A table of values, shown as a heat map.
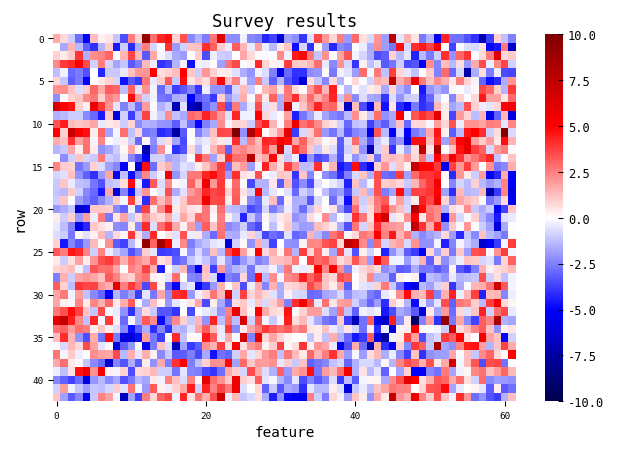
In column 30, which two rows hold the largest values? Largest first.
13, 12
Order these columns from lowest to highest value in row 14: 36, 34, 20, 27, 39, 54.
36, 34, 39, 27, 20, 54
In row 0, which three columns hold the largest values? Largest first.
12, 45, 22
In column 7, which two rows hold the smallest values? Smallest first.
38, 30
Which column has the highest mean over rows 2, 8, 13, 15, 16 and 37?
55
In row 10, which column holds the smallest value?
19
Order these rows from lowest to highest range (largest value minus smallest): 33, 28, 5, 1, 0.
28, 1, 5, 0, 33
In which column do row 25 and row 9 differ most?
49
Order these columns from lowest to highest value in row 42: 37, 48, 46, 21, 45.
37, 46, 21, 48, 45
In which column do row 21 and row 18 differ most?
44
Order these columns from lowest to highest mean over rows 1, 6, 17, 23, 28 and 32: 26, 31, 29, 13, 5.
26, 5, 29, 13, 31
